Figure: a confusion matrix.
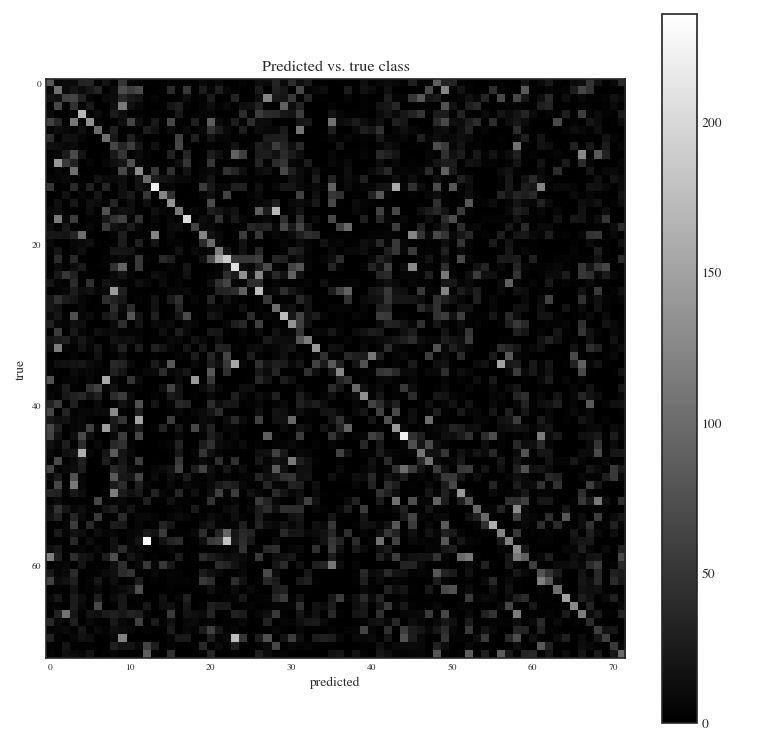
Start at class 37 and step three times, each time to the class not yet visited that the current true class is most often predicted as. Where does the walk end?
28
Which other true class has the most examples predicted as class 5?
43
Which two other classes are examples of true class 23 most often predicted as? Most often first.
45, 9
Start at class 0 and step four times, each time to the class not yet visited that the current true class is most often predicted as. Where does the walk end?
27
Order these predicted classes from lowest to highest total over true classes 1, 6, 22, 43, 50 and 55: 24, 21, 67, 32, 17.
32, 17, 24, 67, 21
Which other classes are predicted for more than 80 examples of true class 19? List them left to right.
4, 13, 45
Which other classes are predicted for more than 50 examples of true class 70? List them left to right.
12, 28, 61
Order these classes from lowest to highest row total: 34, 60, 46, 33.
34, 60, 33, 46
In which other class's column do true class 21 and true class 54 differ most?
64
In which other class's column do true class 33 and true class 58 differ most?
1
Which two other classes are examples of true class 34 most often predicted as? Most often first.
40, 57
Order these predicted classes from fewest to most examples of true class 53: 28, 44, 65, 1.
65, 28, 44, 1
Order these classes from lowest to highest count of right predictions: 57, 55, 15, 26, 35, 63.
35, 63, 57, 15, 55, 26
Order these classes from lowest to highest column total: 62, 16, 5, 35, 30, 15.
5, 62, 16, 15, 30, 35
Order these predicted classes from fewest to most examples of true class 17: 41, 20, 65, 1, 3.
20, 65, 41, 3, 1
